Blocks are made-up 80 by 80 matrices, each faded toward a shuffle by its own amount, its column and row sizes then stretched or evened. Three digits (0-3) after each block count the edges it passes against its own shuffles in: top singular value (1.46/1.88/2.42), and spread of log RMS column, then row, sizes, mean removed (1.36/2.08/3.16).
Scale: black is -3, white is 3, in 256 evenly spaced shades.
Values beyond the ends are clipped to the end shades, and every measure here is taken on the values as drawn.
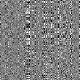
3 3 1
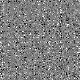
0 2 2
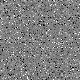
1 0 1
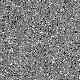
0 1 0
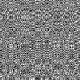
3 0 1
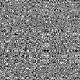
3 1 2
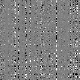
1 3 2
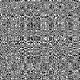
3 1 2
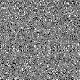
2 0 1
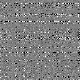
1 2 3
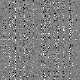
2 3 1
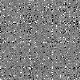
1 2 2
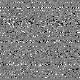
0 0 3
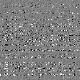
1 1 3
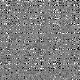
1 2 3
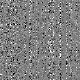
0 3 1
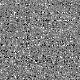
0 1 2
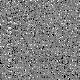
1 1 0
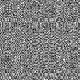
3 0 0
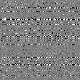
3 0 3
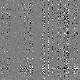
1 3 2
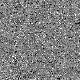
0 1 1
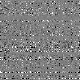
0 2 3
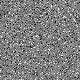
0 0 0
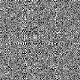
2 2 2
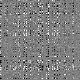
2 3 3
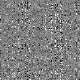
0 3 2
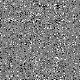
0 2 2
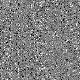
1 1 0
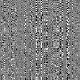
3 3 0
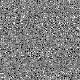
1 0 2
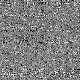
1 0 2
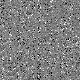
0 2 0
